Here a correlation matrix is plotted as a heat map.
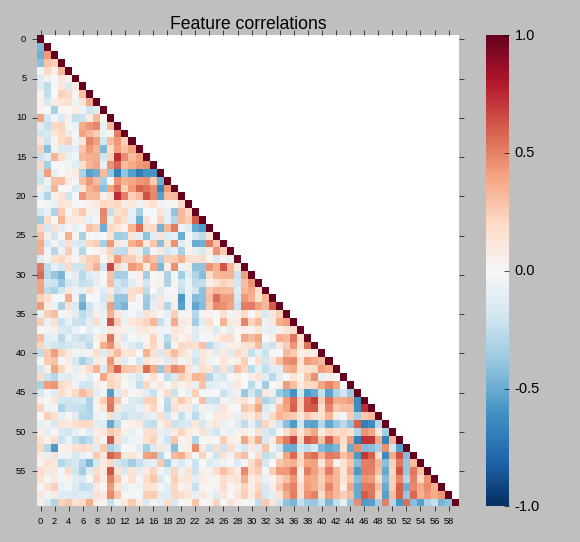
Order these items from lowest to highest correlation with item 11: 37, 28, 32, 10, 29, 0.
32, 0, 37, 29, 10, 28
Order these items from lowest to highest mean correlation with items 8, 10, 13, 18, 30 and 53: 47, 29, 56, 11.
47, 56, 11, 29
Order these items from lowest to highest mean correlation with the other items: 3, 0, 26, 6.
6, 3, 0, 26
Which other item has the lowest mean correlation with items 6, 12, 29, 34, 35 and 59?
17
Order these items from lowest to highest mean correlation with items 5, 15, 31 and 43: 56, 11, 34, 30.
34, 30, 56, 11
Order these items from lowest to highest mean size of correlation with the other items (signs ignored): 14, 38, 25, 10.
25, 14, 38, 10
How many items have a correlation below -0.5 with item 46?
3
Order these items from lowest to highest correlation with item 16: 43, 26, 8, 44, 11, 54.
54, 44, 43, 26, 8, 11
